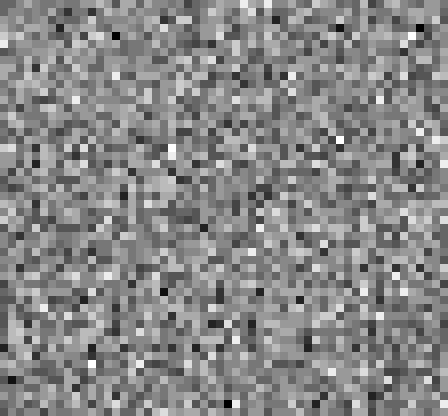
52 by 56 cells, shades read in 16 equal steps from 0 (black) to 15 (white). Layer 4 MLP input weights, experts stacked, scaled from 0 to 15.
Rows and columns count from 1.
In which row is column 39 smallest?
44
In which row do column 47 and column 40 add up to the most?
29
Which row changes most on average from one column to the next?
19
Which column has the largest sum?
46
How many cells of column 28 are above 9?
11
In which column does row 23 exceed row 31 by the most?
22
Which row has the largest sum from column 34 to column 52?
37
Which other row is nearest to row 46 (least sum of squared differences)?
15
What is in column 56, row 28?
13
